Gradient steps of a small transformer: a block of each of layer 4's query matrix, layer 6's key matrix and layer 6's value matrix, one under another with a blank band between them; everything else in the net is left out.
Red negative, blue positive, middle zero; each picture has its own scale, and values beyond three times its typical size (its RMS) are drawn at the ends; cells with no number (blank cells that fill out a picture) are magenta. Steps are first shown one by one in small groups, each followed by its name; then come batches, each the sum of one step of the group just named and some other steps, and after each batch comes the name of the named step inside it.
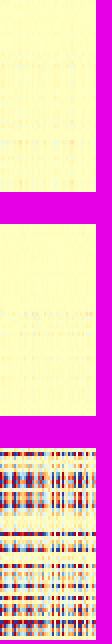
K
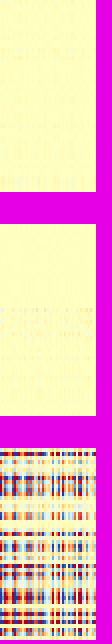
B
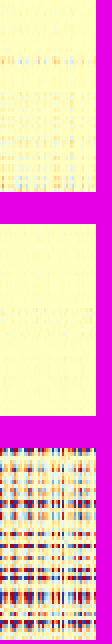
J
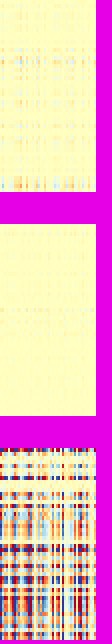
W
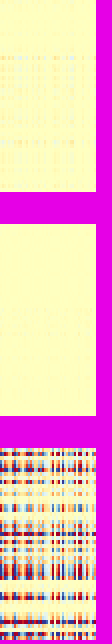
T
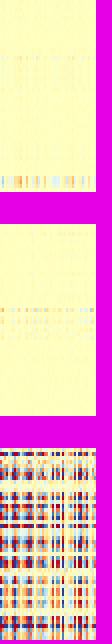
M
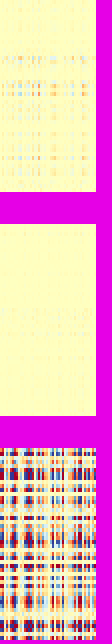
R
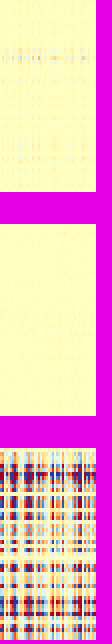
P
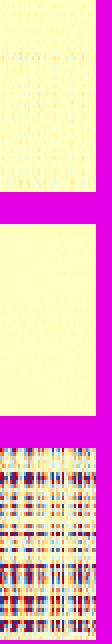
P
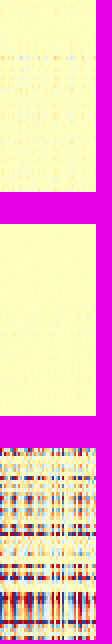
T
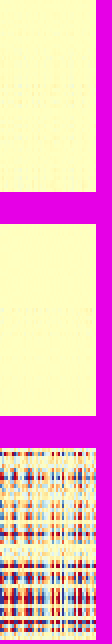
B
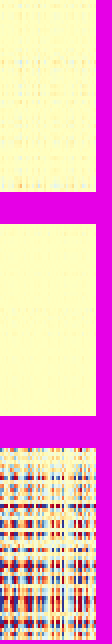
W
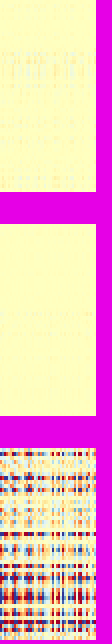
B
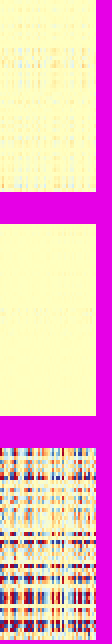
J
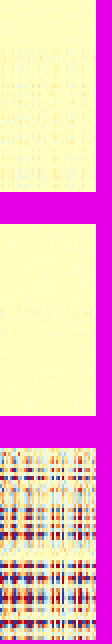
R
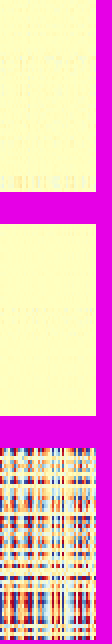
M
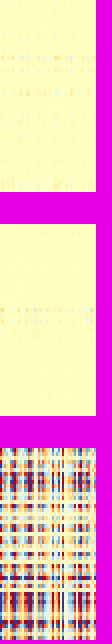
M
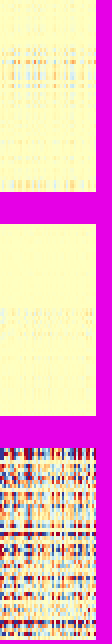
K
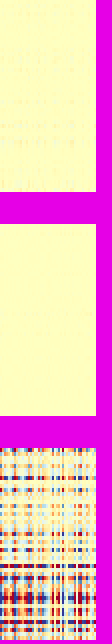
B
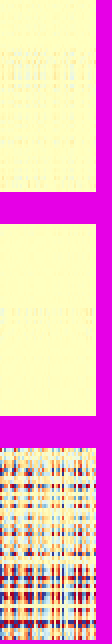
T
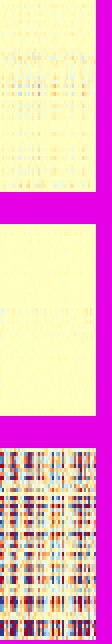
R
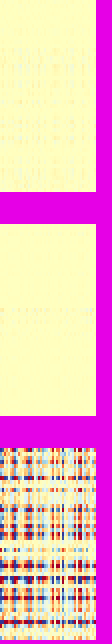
W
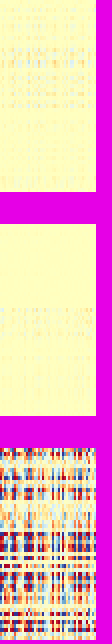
B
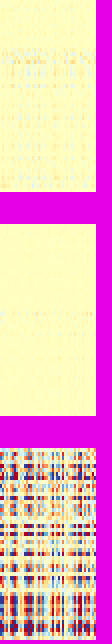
P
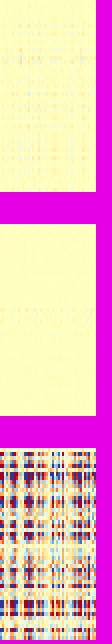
P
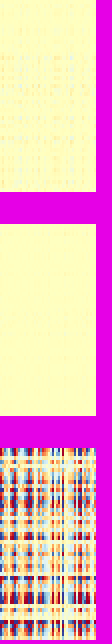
J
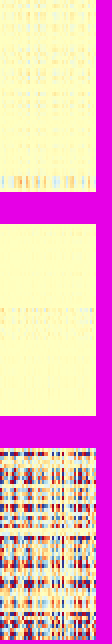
M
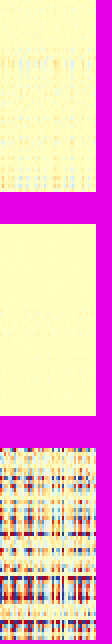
J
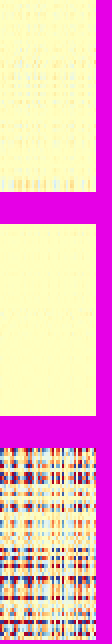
W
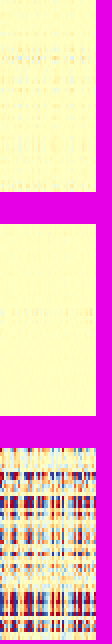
P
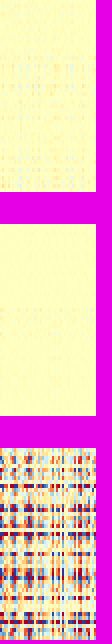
T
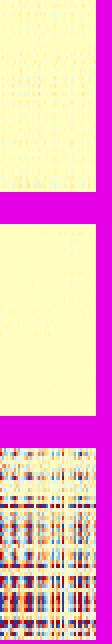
M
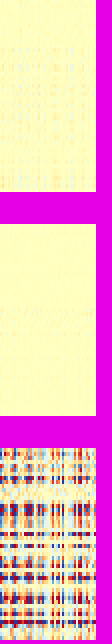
B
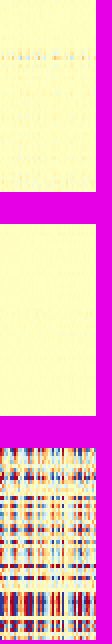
P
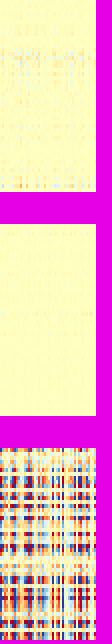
W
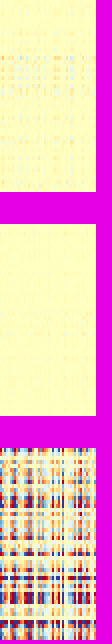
J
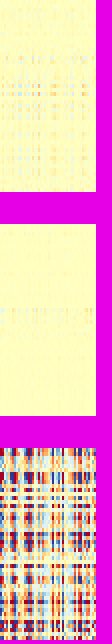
R
